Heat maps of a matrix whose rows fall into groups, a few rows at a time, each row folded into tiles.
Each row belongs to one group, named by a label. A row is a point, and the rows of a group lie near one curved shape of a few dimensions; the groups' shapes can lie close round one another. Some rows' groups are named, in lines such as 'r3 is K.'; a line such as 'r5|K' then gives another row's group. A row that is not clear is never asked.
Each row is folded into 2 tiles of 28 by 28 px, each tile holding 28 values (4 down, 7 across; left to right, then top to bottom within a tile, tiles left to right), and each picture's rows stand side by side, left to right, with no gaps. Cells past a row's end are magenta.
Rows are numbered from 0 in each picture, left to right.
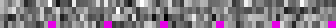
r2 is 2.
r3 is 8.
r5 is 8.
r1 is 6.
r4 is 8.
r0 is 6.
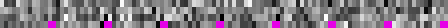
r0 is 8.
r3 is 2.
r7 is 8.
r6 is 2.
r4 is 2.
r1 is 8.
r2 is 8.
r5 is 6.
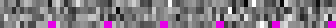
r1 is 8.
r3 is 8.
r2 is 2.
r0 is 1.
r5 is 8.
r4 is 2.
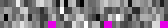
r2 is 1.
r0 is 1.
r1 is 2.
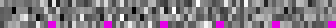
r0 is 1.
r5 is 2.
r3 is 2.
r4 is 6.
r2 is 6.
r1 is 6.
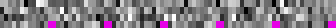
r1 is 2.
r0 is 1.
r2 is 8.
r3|1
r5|8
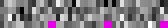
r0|6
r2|6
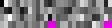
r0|8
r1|1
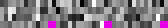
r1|1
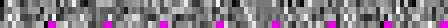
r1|2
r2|1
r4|6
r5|2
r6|8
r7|2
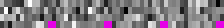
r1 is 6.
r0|2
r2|1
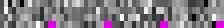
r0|2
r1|2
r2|8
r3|8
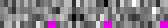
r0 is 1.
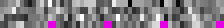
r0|6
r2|1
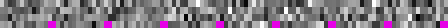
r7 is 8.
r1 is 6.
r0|8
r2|2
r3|2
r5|2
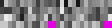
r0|8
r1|2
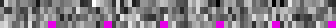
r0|8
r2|2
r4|2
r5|6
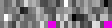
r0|1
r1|6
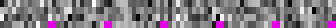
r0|6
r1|1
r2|8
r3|8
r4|1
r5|6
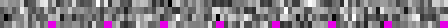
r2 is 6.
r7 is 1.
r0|1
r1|6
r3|8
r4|1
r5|2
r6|8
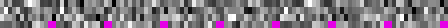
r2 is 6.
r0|2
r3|1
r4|1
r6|2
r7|6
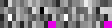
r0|8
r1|8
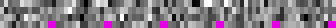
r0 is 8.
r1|6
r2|1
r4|6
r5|8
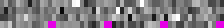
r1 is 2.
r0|2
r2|2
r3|1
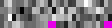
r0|6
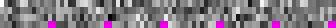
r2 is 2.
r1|2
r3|8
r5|2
